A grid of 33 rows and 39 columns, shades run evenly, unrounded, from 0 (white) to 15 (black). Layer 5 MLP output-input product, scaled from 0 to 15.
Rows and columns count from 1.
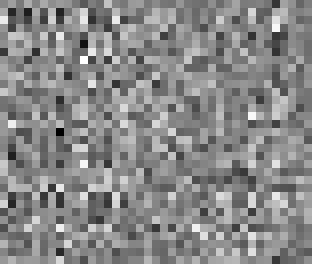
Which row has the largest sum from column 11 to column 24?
32
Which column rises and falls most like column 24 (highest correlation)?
38
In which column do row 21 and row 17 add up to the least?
11
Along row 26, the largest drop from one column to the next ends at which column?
15
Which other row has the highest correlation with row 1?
6
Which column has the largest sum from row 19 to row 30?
2
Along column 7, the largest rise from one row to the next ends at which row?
24
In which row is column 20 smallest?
16
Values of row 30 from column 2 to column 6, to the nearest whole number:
9 9 9 6 8
